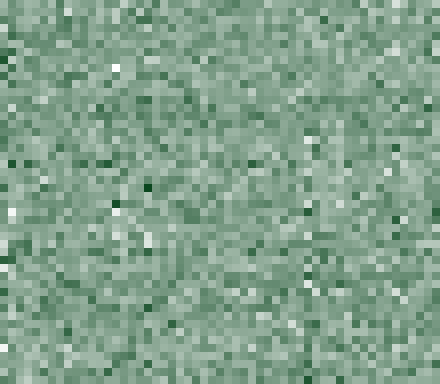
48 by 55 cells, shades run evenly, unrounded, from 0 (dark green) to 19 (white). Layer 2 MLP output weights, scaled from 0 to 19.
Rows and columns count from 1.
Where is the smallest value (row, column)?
24, 19
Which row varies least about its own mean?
12
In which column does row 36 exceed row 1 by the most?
39
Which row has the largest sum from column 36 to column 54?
22
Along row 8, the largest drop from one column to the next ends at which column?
27
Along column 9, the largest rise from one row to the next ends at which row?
44
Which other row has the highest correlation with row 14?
28
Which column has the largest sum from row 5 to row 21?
43
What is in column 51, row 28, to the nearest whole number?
15
